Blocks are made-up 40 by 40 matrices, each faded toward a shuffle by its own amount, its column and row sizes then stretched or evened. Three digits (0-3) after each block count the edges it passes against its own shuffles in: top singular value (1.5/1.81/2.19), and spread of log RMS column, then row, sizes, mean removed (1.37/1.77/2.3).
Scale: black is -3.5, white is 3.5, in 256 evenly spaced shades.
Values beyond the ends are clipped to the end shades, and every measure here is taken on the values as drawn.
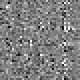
1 2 2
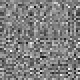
2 1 2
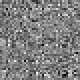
1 0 2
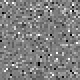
1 0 0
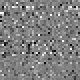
2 1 2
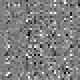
1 3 1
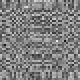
3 0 2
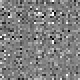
1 2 2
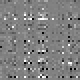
2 3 3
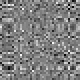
3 2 2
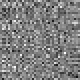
3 1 0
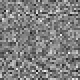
2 0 2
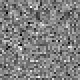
0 0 0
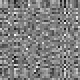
3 3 1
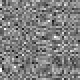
3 1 0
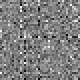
2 2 1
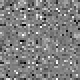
2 2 1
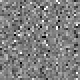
1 2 0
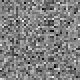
1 0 0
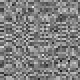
3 2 2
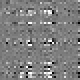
3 3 3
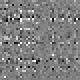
2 2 3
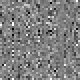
0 3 0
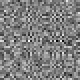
3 1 2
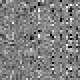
2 3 1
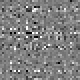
1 2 3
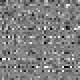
2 1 3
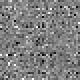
1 1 2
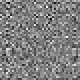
2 2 1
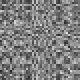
3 2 0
